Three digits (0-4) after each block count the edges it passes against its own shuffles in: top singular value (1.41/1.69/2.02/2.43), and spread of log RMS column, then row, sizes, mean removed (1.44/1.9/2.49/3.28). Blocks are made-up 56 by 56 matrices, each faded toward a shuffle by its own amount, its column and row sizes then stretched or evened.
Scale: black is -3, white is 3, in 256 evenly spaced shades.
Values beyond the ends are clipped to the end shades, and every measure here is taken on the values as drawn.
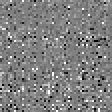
1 3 3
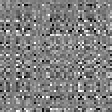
4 3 4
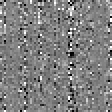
0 4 0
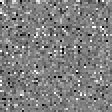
0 1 2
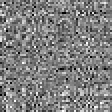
3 1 2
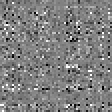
1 3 3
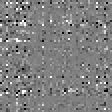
0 3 3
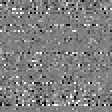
1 0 4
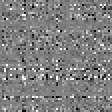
0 2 4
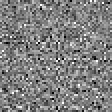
2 0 1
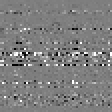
3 1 4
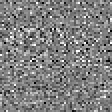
3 0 2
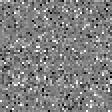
1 0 0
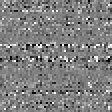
1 1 4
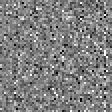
1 2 0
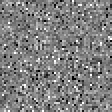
1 1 0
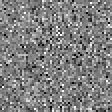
2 1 0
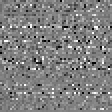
0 0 4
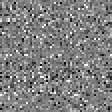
2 0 1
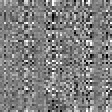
4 4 2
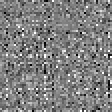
2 2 2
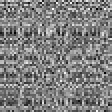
4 0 3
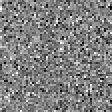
0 0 0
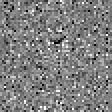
0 2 1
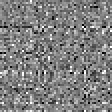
3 2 2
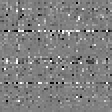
3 1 3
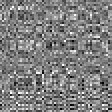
4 2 2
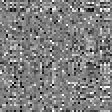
3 2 1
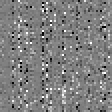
0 4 0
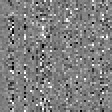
0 4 0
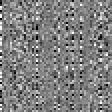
4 4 0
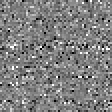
1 0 2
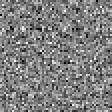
2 0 1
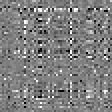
4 2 3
